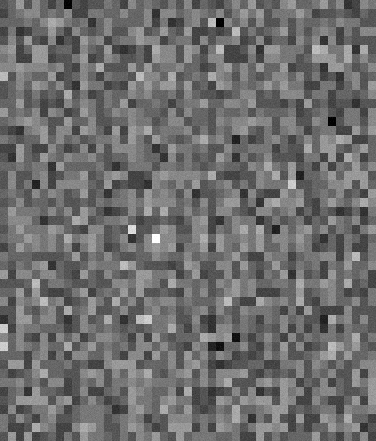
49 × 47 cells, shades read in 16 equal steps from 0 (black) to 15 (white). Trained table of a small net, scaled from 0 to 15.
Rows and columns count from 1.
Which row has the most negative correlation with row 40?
2
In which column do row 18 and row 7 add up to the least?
30
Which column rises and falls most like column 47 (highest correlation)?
17
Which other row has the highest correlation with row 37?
31
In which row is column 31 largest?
26
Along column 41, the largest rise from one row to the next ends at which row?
6
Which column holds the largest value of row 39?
1
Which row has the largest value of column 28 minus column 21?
18
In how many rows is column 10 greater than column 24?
9
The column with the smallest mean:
27
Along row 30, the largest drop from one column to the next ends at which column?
7
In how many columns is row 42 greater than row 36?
23
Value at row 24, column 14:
3
